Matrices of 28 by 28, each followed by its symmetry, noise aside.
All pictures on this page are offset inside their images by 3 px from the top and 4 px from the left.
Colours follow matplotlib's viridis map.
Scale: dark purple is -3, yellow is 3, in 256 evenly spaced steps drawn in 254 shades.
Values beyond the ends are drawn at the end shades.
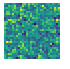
symmetric.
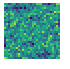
same after a half turn.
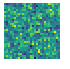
symmetric across the other diagonal.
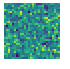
same after a half turn.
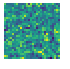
antisymmetric.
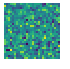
antisymmetric.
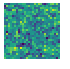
no symmetry.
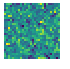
no symmetry.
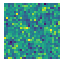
antisymmetric.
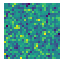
symmetric across the other diagonal.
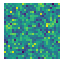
antisymmetric.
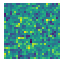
no symmetry.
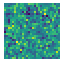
antisymmetric.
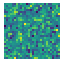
symmetric.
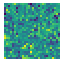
no symmetry.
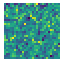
no symmetry.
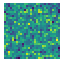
no symmetry.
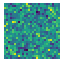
same after a half turn.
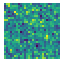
antisymmetric.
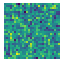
antisymmetric.
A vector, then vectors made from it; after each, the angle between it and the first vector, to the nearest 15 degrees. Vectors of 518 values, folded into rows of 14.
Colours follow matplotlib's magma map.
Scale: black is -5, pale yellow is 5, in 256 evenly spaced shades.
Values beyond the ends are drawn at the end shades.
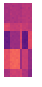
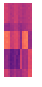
165 degrees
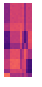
45 degrees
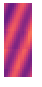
90 degrees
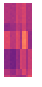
150 degrees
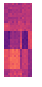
15 degrees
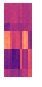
165 degrees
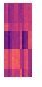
30 degrees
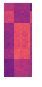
90 degrees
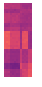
150 degrees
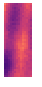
105 degrees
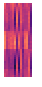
120 degrees
